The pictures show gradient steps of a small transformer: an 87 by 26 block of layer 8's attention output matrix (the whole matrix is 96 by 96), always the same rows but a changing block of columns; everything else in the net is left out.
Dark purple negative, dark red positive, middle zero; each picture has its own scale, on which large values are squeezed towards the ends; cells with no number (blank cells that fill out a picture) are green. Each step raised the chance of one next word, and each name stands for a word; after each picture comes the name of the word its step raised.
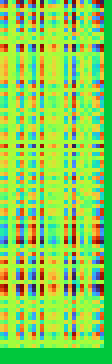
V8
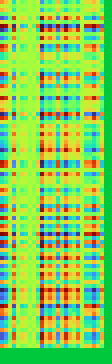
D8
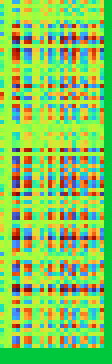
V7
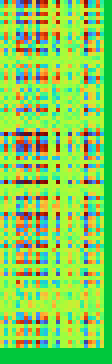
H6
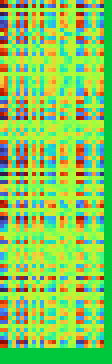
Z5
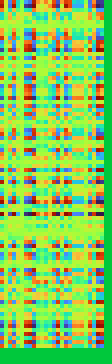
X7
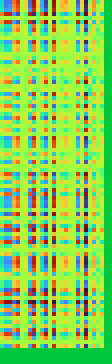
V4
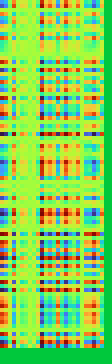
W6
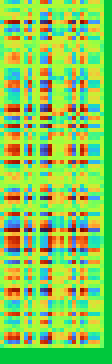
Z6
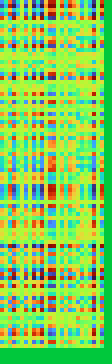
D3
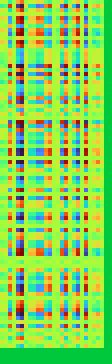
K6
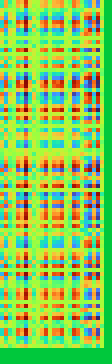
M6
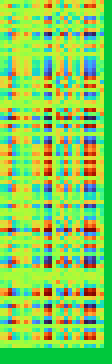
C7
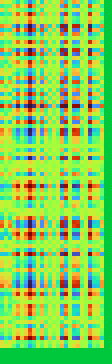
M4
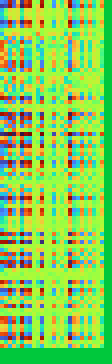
W6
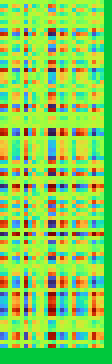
M4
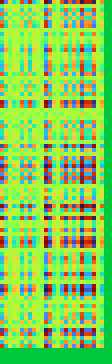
V8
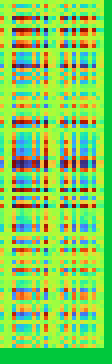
K6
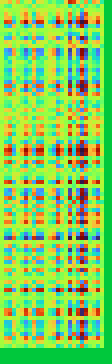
V7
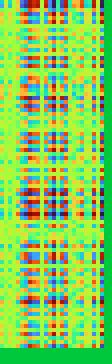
X7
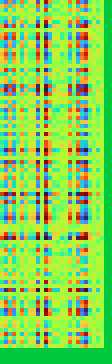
V7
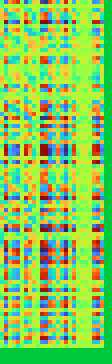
Z6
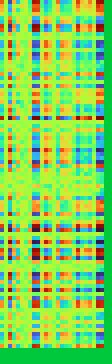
Z6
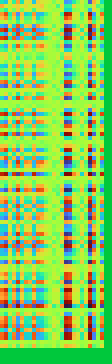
D8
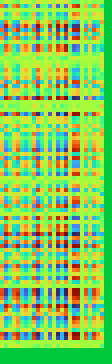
D8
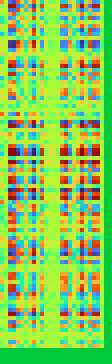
K6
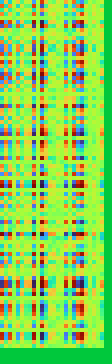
M4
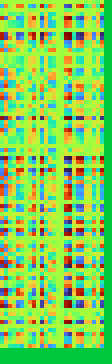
C7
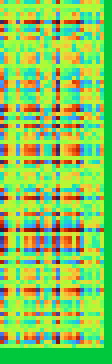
Z6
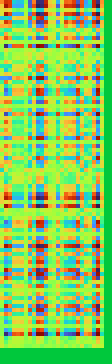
D3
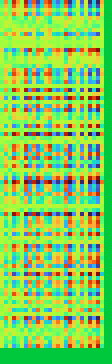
H6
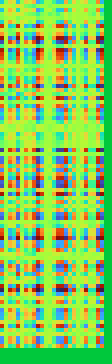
V7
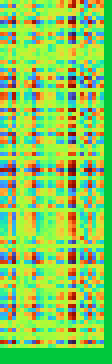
M6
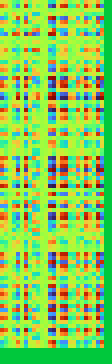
M6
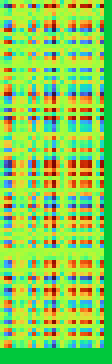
Z5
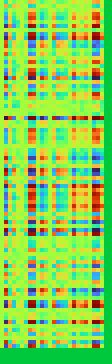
C7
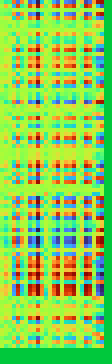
V8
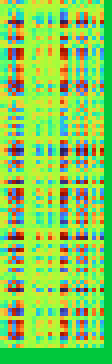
V7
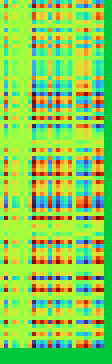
Z5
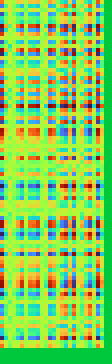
M4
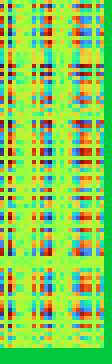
K6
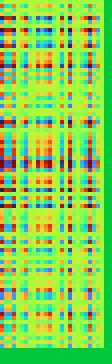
K6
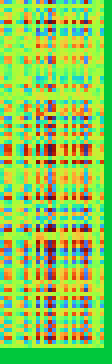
Z6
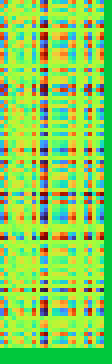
V7
